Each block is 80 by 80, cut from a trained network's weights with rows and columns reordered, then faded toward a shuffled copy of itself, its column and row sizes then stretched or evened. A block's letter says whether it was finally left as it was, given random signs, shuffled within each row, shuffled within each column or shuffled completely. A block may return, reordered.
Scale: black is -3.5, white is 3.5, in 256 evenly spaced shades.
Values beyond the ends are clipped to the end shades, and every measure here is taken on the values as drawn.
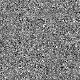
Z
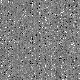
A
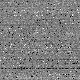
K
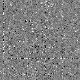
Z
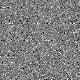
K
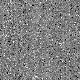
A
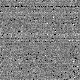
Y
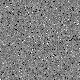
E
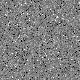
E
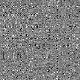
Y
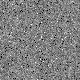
E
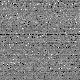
K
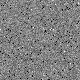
E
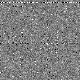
Z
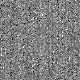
A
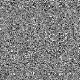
Y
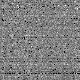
Y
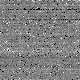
K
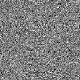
Y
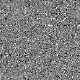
Z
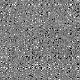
Y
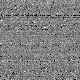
K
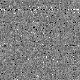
Z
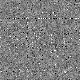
Z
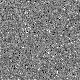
E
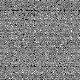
Y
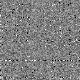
Z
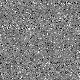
K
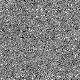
K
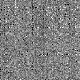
Y
